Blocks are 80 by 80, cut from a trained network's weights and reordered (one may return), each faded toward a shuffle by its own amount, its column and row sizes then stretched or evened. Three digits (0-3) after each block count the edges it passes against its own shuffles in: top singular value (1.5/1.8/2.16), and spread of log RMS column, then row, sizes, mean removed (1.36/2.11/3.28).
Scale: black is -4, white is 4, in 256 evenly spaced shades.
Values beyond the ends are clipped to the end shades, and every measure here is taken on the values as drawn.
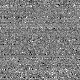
0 0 2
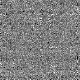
0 2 1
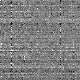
3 2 1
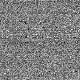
0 1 1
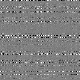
2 1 3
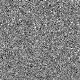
0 0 1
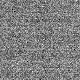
0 1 0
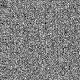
1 0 0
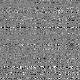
1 1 3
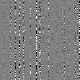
3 3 0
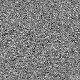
1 0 1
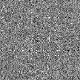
1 1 1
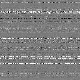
3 0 3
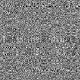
3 0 2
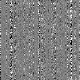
1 3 0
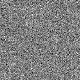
1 1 0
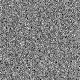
0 0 0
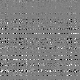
1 2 3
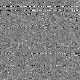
2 0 2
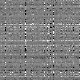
3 2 2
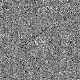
0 0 1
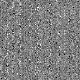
0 2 0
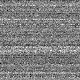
3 0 2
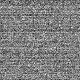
2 1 0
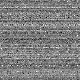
3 0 2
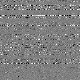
1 1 3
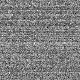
2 1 0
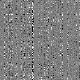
2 3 1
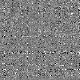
0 2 2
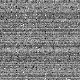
3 1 0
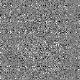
0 2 2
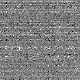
2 1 2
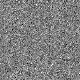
0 1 0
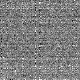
2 2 1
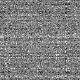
2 2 1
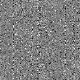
1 2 0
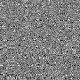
2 0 1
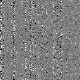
0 3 0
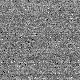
0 0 0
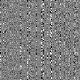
3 3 0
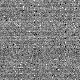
1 1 0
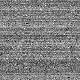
3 0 1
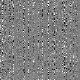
0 3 1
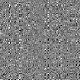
3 2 2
